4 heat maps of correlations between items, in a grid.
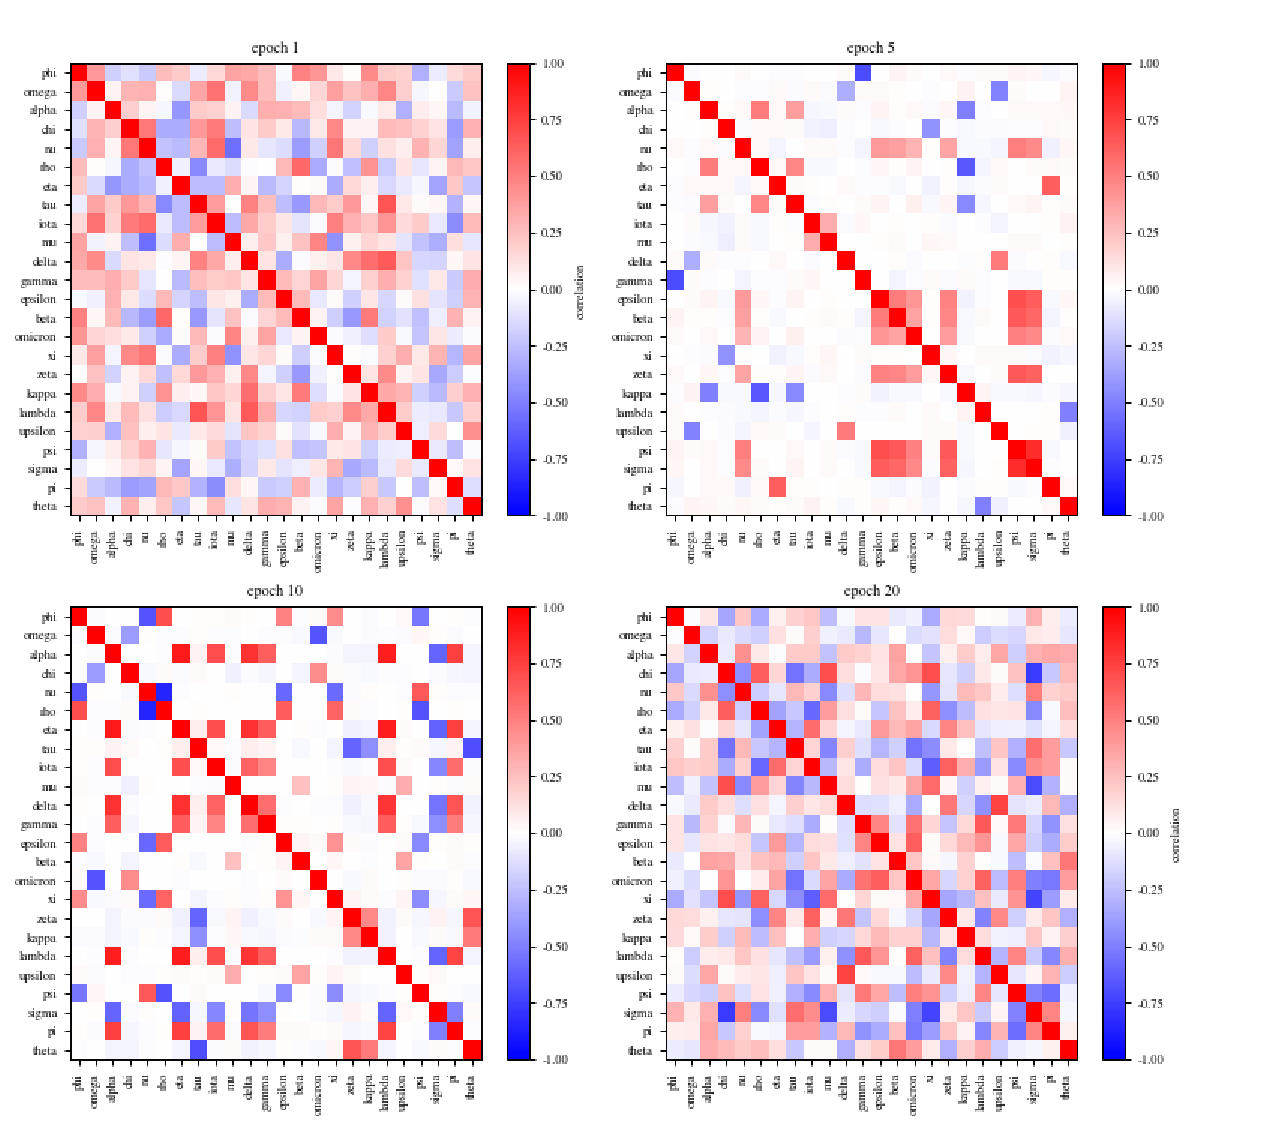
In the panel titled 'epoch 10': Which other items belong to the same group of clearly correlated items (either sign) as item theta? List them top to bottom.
tau, zeta, kappa
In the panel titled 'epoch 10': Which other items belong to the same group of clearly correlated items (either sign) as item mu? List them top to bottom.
beta, upsilon
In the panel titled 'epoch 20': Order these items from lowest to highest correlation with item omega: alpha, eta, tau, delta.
alpha, delta, tau, eta
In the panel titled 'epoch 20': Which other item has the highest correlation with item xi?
chi
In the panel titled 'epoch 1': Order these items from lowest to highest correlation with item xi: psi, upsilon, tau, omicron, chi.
omicron, psi, tau, upsilon, chi
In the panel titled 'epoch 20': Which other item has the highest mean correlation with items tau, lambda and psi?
gamma
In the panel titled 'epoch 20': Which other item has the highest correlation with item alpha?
nu
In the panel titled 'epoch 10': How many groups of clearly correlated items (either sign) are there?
5
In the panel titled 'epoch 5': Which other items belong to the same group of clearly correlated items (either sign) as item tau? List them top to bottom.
alpha, rho, kappa
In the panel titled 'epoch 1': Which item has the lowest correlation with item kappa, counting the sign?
sigma
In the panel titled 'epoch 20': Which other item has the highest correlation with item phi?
sigma
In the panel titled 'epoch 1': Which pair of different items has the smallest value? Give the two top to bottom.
nu, mu
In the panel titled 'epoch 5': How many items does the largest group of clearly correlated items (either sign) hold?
7
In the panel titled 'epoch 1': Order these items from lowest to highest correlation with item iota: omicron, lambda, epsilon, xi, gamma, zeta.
omicron, epsilon, gamma, zeta, lambda, xi
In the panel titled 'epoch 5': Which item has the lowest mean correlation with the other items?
kappa
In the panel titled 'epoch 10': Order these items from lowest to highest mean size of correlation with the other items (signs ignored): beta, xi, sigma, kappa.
beta, kappa, xi, sigma
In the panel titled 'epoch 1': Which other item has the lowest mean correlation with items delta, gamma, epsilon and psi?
pi
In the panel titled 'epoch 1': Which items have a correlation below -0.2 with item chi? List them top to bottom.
rho, eta, mu, beta, pi
